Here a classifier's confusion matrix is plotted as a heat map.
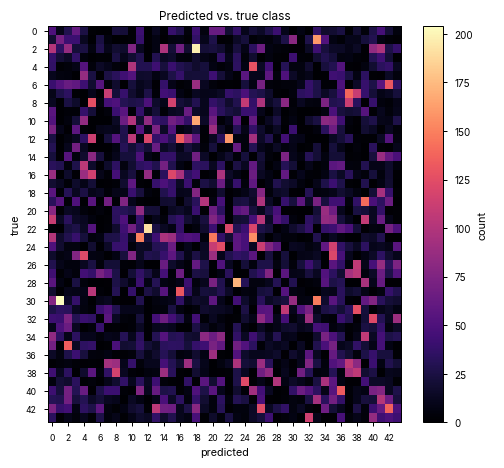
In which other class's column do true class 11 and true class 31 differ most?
38
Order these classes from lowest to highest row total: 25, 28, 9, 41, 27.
9, 28, 41, 25, 27
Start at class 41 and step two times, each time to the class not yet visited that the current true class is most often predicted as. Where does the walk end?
2
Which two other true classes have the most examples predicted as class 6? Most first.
27, 42
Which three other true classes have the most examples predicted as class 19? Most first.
34, 39, 35
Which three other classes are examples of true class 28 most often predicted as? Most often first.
23, 39, 20
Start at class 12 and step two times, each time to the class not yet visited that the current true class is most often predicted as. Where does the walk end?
25
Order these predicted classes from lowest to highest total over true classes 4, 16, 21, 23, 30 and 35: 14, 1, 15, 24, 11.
24, 14, 1, 11, 15
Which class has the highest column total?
0
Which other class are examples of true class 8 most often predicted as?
5
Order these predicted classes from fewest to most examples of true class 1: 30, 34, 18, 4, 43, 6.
43, 4, 6, 18, 34, 30
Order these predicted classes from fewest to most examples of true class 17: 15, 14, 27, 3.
27, 3, 15, 14
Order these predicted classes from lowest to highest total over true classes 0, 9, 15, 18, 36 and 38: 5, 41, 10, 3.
10, 5, 3, 41
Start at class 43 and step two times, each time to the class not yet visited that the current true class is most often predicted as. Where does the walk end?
40
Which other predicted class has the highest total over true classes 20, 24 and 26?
35
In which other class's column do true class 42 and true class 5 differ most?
26
